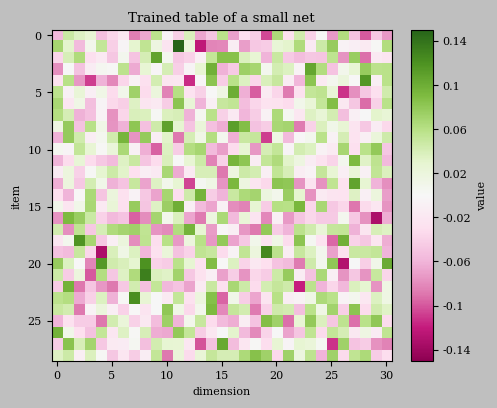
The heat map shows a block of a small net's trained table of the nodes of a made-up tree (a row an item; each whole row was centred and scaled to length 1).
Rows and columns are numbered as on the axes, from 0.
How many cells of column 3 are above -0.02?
16
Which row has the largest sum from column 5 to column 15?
20
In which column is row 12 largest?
10
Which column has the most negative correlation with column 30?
3
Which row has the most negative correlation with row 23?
18
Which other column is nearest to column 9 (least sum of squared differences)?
1
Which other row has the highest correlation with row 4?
22
